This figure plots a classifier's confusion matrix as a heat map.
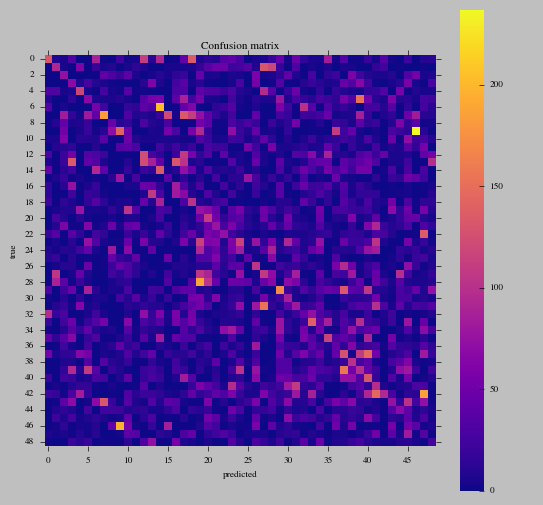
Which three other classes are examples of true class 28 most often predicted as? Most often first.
19, 20, 1
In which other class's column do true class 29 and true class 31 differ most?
27
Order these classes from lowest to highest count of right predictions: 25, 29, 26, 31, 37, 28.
25, 28, 31, 26, 37, 29
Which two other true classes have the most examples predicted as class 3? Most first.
13, 39
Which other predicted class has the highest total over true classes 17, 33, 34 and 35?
29
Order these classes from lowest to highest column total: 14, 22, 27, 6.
22, 6, 27, 14
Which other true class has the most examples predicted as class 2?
7
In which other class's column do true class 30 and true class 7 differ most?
17
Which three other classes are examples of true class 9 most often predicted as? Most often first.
46, 36, 19
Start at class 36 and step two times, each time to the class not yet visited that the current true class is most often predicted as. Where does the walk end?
37
